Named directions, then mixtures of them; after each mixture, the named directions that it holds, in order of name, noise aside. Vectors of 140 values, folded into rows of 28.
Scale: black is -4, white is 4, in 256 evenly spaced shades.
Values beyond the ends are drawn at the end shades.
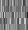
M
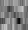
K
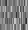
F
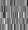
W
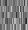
F.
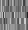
M.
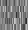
F.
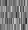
F.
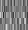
M, W.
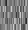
F.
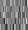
F, W.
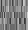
M.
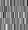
M, W.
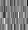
W.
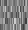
F.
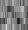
K, M.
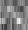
K.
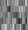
F, K.
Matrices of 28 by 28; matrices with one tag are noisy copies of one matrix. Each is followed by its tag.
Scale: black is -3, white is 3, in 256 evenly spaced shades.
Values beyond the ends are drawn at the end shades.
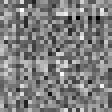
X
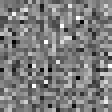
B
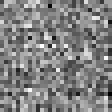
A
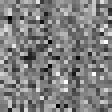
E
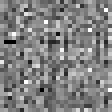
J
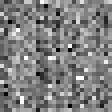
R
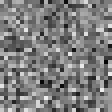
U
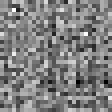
U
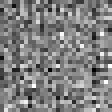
B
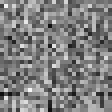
A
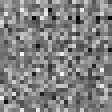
X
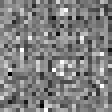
X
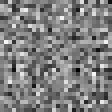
E
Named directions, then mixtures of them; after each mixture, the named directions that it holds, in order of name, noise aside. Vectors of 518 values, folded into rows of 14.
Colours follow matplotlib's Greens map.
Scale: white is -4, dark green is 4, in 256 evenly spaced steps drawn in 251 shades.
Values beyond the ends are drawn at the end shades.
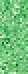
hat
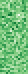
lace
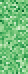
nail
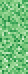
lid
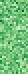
nail.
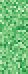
nail.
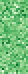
hat, nail.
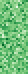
hat, lace, lid.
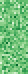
hat, lid, nail.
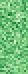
lace.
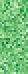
hat, lid.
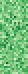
hat, lace, nail.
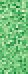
hat, lace, nail.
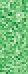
lace.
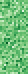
hat, lace, nail.
